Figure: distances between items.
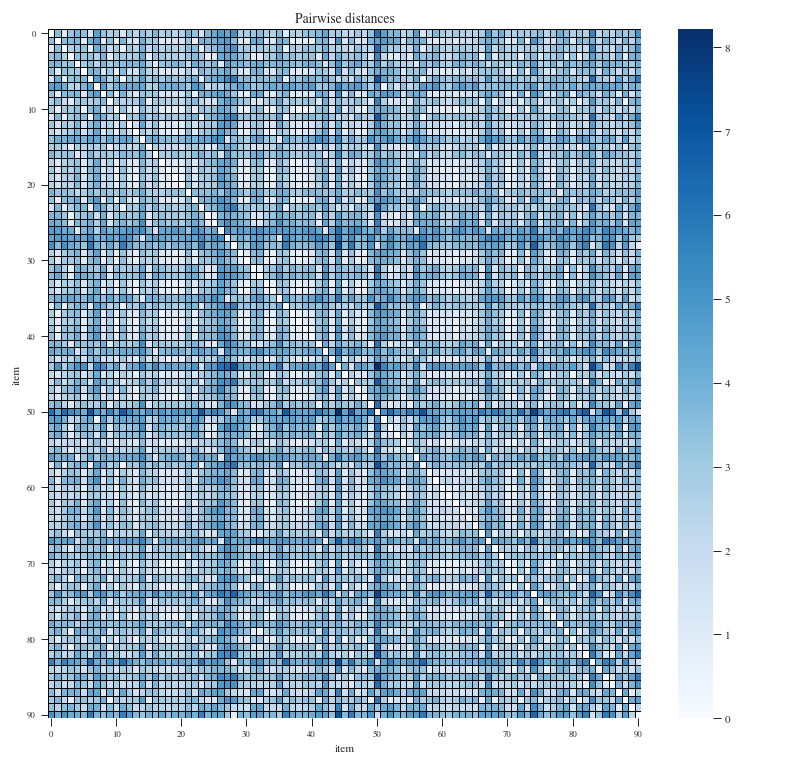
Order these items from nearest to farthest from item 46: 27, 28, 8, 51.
8, 51, 27, 28
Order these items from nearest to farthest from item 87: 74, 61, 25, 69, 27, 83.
61, 83, 27, 69, 25, 74
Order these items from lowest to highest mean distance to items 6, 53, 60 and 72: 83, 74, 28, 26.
74, 26, 28, 83
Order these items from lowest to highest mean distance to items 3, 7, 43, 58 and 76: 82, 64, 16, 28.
64, 16, 82, 28
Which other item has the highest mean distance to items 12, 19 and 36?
50
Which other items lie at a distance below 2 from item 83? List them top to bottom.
28, 50, 90
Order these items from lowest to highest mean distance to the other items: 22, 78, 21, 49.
22, 49, 21, 78
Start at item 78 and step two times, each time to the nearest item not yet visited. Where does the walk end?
21
